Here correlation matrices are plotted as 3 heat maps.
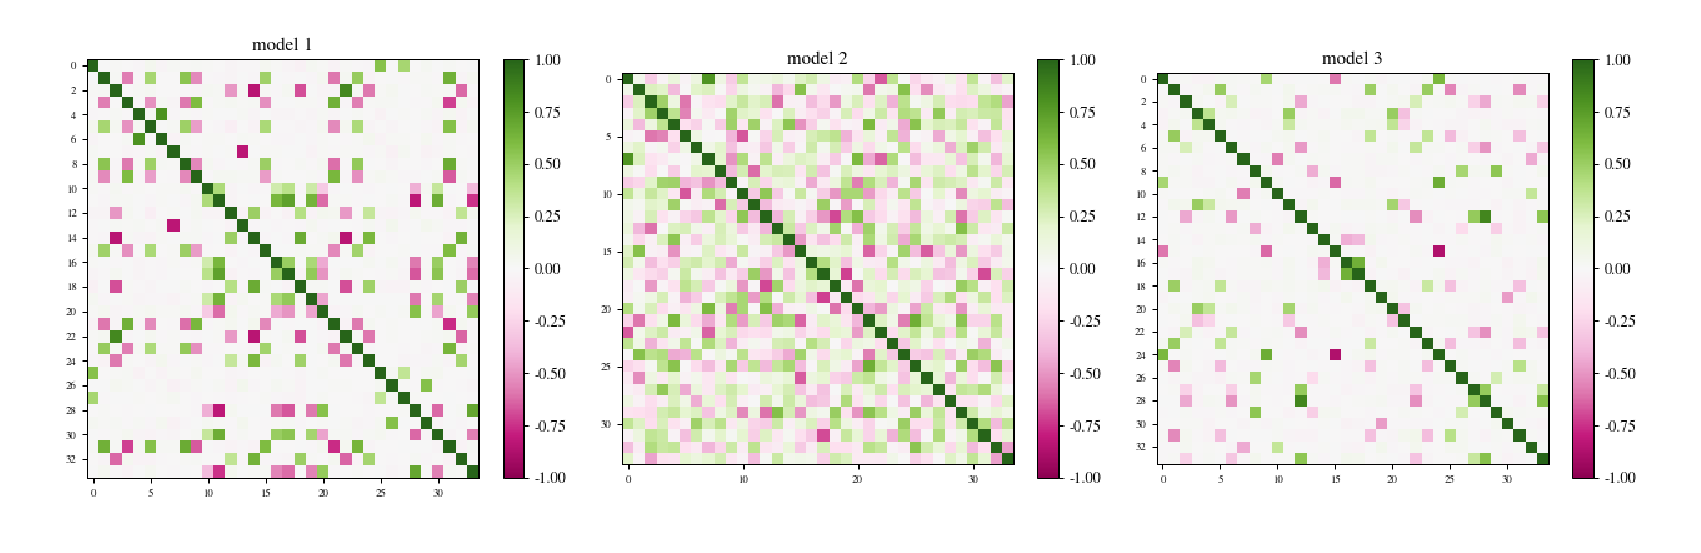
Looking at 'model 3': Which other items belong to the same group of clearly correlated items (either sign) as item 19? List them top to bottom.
30
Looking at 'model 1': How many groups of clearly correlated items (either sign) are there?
7
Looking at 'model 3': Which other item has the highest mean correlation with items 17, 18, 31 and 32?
16
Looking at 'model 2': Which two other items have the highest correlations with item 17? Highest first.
11, 16
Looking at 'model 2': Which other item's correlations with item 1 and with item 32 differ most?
21
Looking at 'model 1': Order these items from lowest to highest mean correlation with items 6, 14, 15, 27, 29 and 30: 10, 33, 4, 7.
33, 7, 10, 4
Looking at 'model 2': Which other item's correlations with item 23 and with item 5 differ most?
10
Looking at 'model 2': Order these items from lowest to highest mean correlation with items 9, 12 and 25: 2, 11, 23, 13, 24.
24, 23, 13, 11, 2
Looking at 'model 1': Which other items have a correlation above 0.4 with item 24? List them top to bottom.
14, 18, 32
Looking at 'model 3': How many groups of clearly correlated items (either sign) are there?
8
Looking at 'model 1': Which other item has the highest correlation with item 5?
31
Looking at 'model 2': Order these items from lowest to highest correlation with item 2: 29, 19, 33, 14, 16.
33, 16, 29, 14, 19
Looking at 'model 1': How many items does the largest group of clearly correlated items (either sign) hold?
9
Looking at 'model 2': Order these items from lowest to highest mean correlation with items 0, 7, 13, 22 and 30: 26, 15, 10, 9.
9, 26, 15, 10
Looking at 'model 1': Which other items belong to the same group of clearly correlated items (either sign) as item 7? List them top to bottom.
13
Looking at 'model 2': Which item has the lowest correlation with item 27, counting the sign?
5
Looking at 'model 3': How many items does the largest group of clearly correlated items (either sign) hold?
7
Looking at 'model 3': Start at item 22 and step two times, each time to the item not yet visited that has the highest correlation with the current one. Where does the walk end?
2
